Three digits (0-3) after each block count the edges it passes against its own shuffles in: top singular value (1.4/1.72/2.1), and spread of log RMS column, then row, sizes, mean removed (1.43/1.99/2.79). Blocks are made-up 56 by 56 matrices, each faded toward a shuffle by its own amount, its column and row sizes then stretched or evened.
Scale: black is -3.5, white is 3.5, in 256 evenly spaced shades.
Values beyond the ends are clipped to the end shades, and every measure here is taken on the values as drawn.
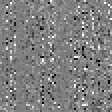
0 3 0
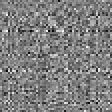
3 0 2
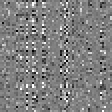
3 3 0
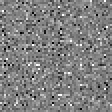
0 1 1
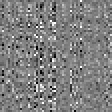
3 3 0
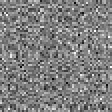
3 0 0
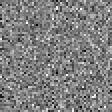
1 1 0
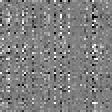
3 3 2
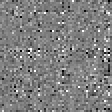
1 2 2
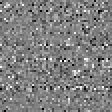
2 1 2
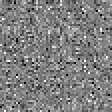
2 0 0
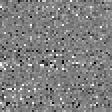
0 0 2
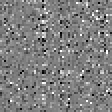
2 2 1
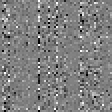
2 3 1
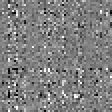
0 3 2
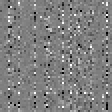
2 3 0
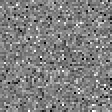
0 0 0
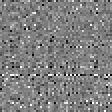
3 0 2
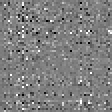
0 2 2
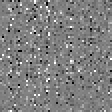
0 2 0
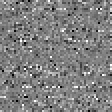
1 0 2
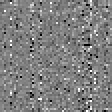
0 3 0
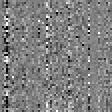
3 3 0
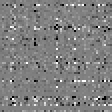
0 2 3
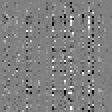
3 3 1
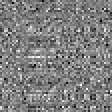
3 0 2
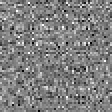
3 1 1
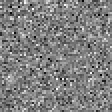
0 0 0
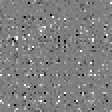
0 2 2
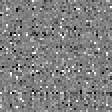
1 1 1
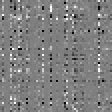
2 3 2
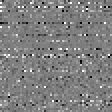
1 1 3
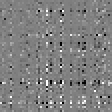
3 3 2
